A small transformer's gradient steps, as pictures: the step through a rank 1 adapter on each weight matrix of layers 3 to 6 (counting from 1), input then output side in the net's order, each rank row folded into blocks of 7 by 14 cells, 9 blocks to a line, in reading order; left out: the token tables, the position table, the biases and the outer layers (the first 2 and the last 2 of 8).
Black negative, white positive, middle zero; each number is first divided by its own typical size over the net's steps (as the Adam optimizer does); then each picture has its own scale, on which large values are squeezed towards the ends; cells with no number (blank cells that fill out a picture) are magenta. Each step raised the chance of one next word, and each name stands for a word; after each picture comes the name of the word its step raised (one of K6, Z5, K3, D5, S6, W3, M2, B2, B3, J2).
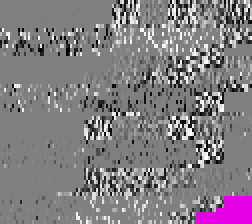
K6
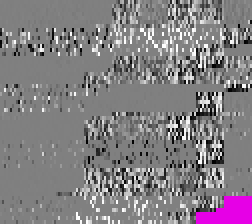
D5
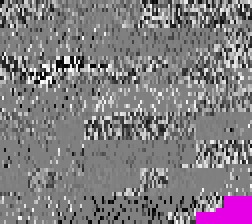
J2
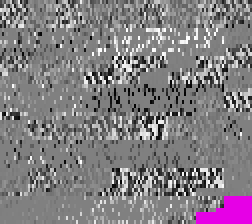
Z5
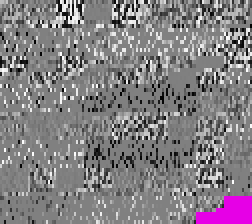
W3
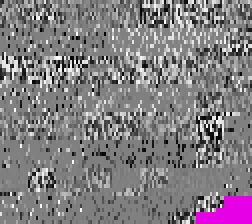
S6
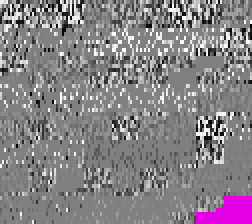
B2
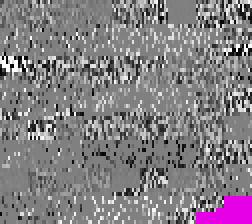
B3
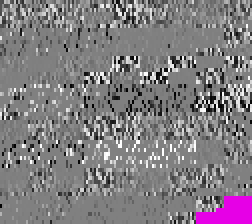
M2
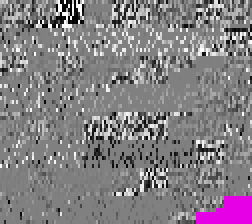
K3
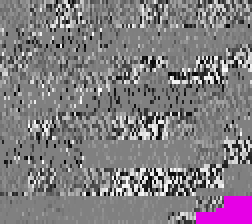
K3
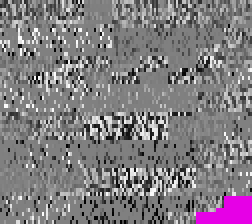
J2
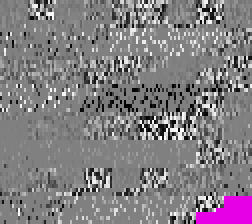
W3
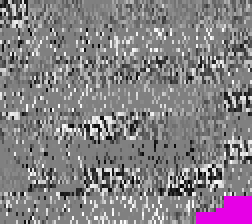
D5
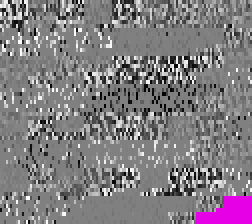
M2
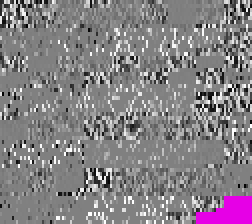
D5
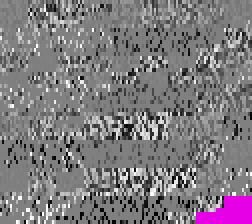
J2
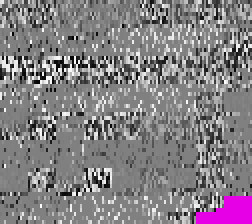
D5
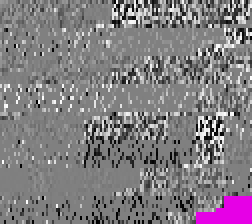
J2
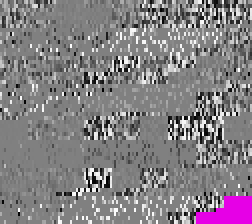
D5
